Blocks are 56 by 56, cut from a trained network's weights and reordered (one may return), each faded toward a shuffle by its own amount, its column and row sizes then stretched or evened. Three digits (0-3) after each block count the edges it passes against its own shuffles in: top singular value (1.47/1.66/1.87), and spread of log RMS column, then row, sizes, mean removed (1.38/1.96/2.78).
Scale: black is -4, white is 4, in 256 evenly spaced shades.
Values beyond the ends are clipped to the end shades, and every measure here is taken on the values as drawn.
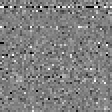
2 0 2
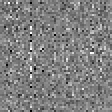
2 2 1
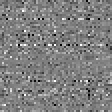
1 1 3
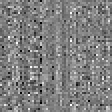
2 2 2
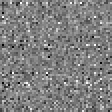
0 1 2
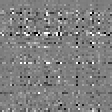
2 2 3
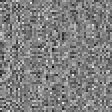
3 2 0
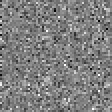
2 2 0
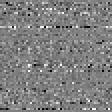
1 0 3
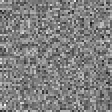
3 1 0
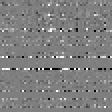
3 1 3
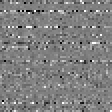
1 0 3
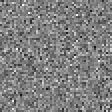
0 0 0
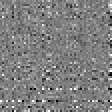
2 2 2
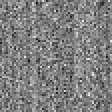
1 0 0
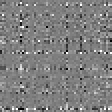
3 2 3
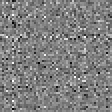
1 2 1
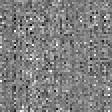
0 2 1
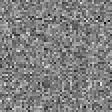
2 0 1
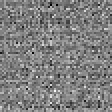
2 1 1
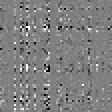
2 3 2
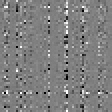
3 3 2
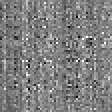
2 2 2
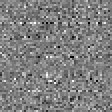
3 1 2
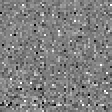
0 1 1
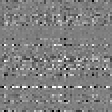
3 1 3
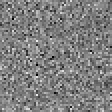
0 1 0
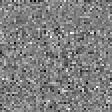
0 0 2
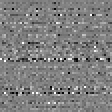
1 0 3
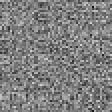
3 0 0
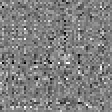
3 2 2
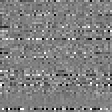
3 0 3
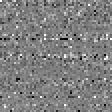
1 1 2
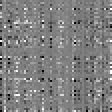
3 3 3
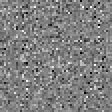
0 2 1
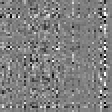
3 3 2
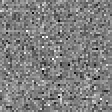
0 1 0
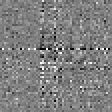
3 2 2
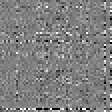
3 2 2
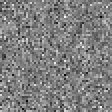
0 1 0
